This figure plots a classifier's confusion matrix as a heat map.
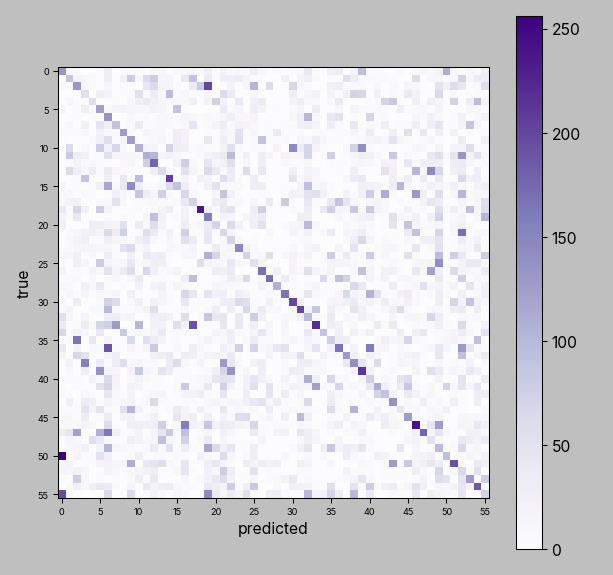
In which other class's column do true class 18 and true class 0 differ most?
50
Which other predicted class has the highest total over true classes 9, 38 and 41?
21
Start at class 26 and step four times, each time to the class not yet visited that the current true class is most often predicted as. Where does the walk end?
16
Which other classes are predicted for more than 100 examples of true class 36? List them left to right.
6, 40, 52
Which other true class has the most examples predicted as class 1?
11
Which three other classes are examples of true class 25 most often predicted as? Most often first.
49, 5, 18
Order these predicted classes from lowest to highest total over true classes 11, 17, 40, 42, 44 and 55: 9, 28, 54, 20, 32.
28, 54, 20, 9, 32
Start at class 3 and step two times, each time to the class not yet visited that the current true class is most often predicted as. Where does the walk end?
10
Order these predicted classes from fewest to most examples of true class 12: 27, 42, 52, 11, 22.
27, 42, 52, 22, 11
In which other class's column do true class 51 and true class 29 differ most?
43
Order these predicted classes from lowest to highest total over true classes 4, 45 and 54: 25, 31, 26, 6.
26, 6, 25, 31
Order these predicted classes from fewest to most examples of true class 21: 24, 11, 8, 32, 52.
24, 32, 11, 8, 52
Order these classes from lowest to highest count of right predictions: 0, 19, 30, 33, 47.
0, 19, 47, 30, 33
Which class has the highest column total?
6
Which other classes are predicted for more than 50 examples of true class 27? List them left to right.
17, 24, 34, 36, 37, 52
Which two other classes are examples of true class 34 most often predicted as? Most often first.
8, 0
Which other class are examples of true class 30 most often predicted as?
53
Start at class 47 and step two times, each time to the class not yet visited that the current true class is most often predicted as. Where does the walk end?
32
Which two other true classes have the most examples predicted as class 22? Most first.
39, 11
